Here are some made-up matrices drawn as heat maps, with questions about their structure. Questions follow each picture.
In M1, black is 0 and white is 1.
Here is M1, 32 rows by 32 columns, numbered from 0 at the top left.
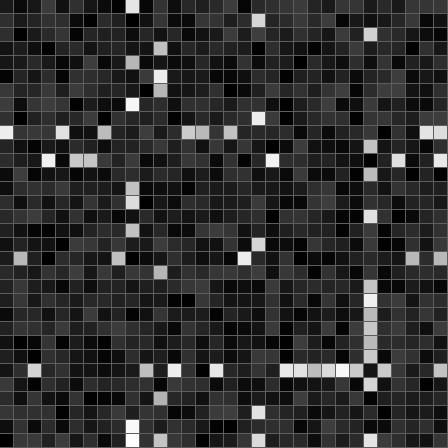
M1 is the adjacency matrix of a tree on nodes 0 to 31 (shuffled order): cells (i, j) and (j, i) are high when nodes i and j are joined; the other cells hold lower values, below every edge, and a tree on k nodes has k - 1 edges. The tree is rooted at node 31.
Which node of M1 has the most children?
26
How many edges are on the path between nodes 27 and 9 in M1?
3
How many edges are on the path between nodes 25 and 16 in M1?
4
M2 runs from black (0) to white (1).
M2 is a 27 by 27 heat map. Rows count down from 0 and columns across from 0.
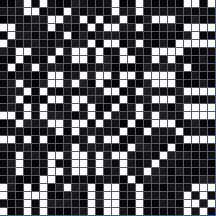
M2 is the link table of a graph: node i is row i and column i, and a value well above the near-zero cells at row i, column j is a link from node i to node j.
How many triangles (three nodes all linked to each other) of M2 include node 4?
1
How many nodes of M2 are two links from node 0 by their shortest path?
9
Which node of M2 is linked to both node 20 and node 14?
node 19
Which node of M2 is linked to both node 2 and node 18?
node 21
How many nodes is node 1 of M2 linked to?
5
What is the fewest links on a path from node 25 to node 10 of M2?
3
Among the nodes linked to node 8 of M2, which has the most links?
node 23
